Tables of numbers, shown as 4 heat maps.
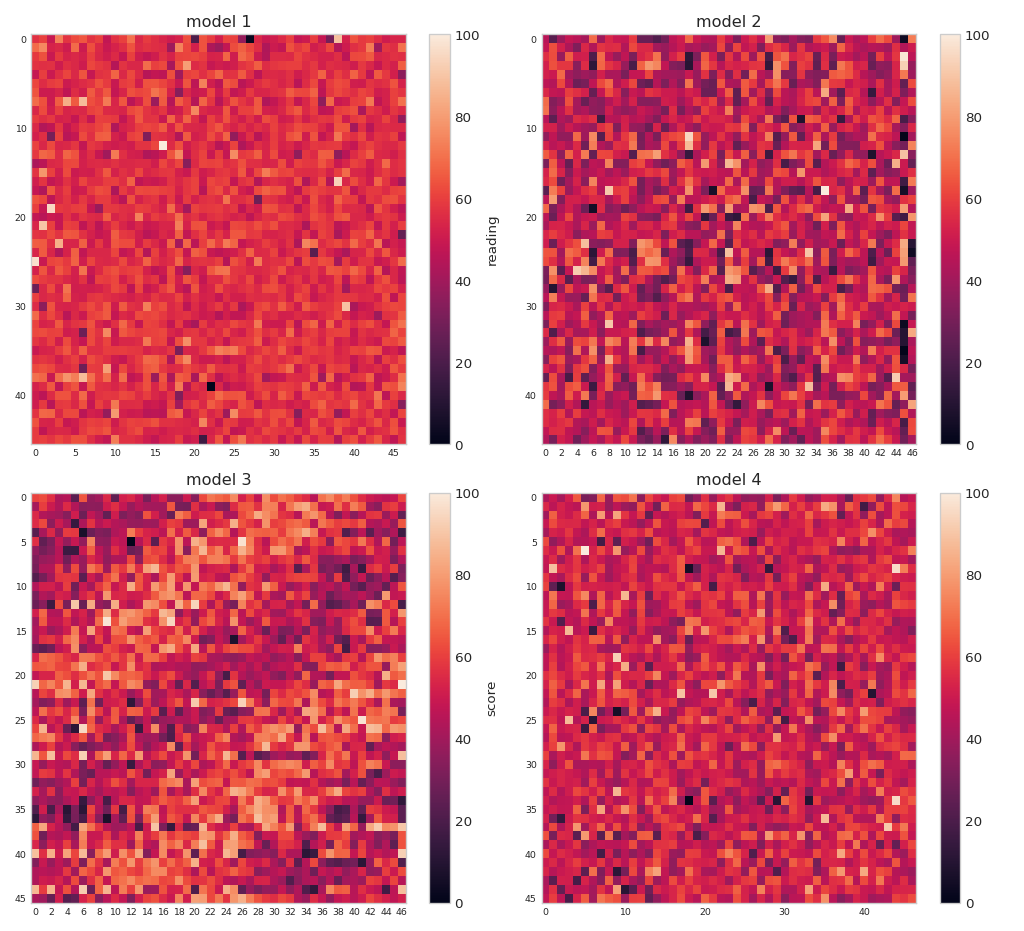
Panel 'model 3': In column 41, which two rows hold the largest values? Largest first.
25, 22
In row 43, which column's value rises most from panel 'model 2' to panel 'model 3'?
45
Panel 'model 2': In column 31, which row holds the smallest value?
27
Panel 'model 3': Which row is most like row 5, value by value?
23
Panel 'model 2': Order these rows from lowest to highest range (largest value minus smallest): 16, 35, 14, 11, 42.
42, 16, 14, 35, 11
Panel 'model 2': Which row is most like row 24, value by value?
39
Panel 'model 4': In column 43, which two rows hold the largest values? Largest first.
37, 3
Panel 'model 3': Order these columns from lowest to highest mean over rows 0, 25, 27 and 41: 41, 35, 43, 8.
8, 41, 35, 43
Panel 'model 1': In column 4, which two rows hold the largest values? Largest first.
7, 38
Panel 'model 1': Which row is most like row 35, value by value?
40
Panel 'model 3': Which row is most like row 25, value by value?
22
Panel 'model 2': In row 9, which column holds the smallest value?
32
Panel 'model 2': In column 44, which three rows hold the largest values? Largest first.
38, 14, 27
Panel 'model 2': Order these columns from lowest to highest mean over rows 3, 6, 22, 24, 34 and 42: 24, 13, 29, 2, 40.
24, 40, 2, 29, 13
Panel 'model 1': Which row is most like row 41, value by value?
4
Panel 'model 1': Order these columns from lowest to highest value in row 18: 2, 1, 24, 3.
2, 3, 1, 24
